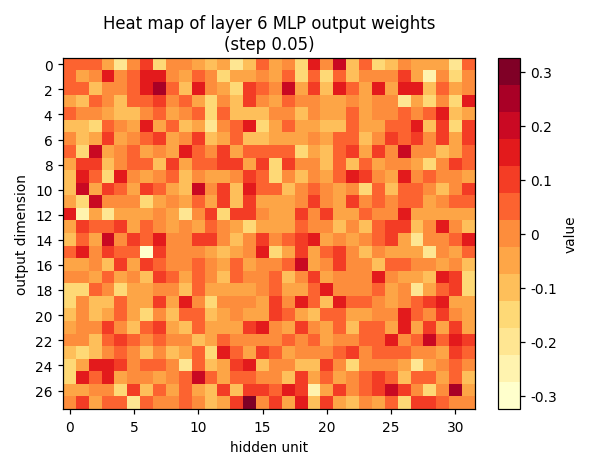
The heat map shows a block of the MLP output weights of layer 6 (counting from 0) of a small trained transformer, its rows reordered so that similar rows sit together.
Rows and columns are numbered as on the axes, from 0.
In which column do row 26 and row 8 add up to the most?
30
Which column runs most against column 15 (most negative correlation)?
29
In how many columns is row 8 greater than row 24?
18
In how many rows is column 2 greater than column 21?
9
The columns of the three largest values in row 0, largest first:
21, 19, 6
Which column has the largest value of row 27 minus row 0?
14
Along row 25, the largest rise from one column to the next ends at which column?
1
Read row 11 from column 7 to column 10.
-0.05 0 -0.05 0.05
